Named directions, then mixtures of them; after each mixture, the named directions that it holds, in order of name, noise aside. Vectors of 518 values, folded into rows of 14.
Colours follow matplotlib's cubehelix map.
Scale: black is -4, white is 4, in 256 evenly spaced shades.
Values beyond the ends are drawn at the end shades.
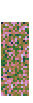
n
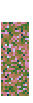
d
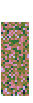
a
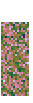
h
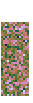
a, d, n.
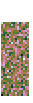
a, n.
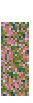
h.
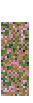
a, d, h.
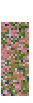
a, h, n.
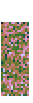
h, n.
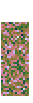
a, d, h.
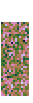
n.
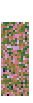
d, h, n.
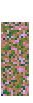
a, h.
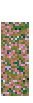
a, d, h.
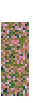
a.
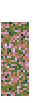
d.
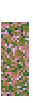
d.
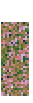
n.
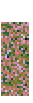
d, h, n.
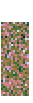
d, h, n.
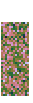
h.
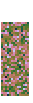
d.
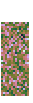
d, h.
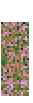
n.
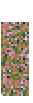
a, h, n.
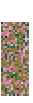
a, h, n.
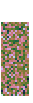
a.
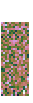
a.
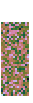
a, h.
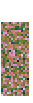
a, d, n.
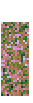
d, n.
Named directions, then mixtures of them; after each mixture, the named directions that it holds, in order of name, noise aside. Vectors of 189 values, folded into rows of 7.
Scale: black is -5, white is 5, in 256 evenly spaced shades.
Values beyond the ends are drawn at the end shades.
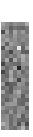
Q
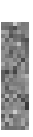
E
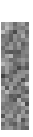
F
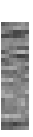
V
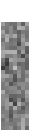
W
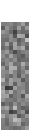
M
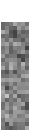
E, M, V.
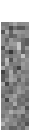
E, Q, W.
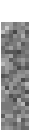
F.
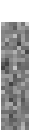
Q, W.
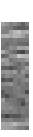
V.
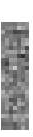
M, V, W.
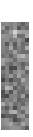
M, V.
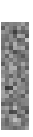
M.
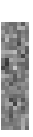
W.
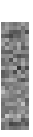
F, Q, V.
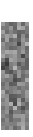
W.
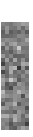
M, Q, V.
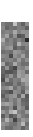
E, M.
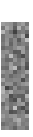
F, M, W.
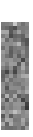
E.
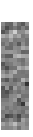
F, V.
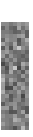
M, Q, W.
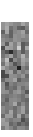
F, Q, W.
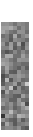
F, M.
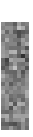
V, W.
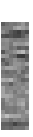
V.
